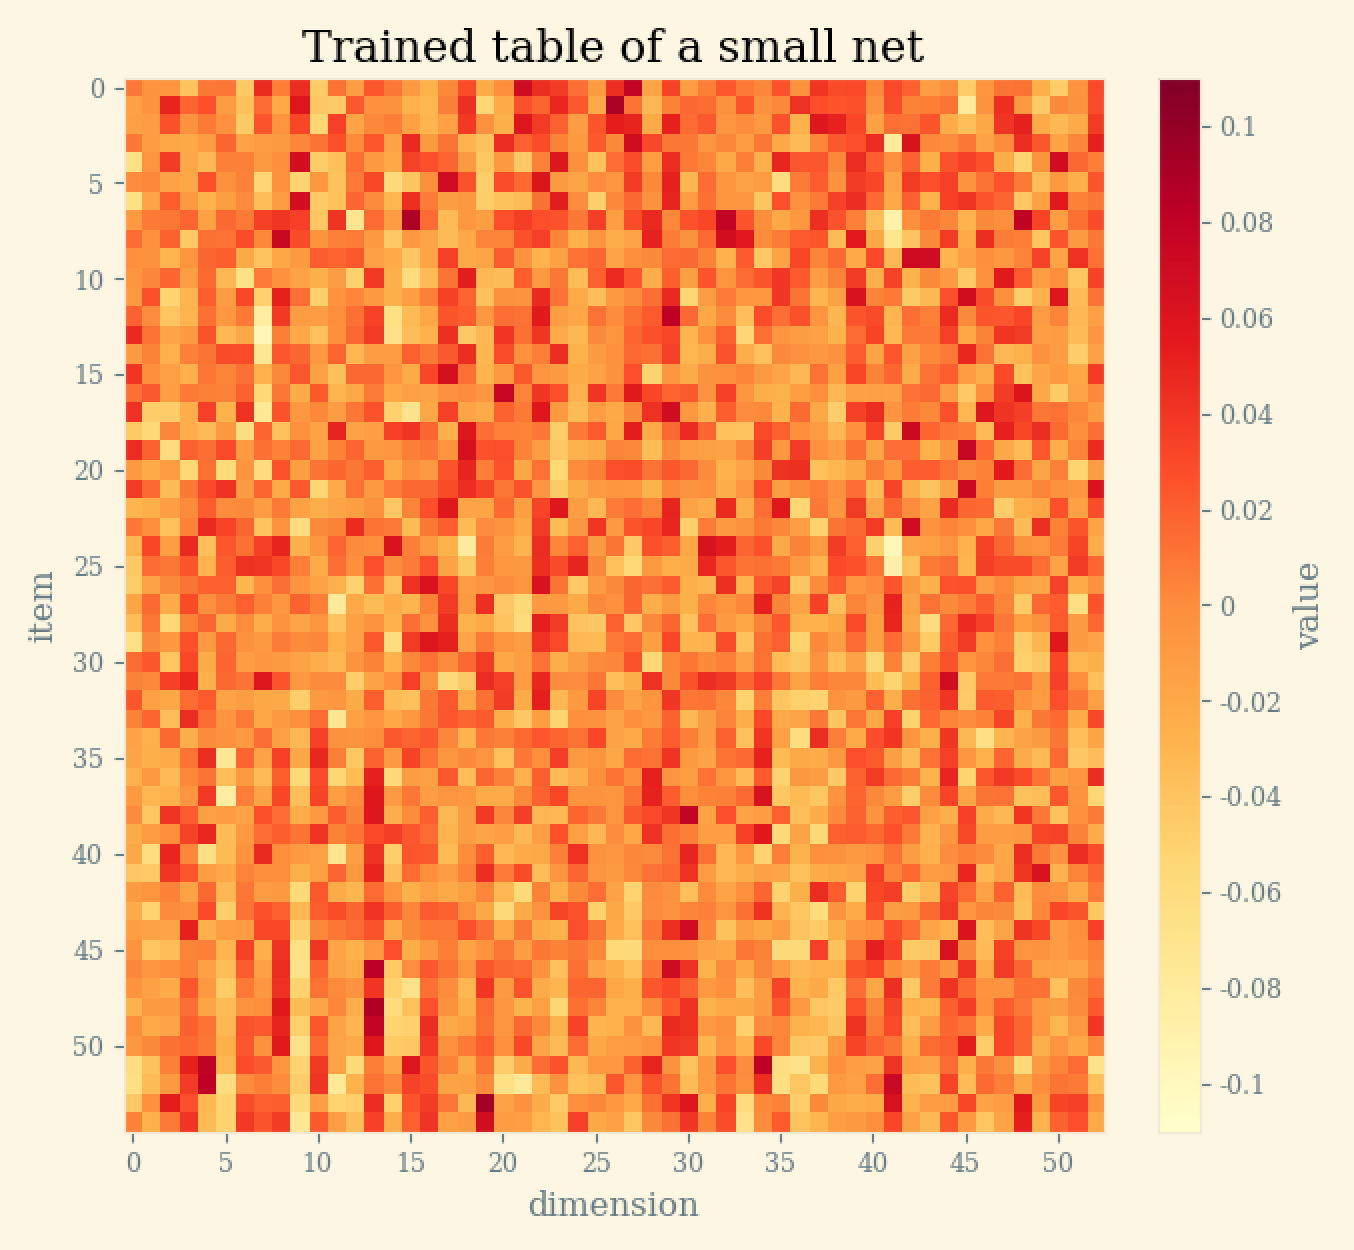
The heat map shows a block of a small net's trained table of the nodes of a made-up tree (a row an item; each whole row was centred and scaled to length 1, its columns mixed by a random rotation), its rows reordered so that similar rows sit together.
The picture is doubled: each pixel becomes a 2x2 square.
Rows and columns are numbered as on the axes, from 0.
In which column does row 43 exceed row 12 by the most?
7
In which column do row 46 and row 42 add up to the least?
9
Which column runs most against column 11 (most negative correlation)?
41
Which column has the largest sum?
29
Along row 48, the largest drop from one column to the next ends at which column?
14
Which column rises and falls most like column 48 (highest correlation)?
30
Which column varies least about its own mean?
31
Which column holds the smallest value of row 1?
45
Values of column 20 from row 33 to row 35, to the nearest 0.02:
-0.02 0 -0.04
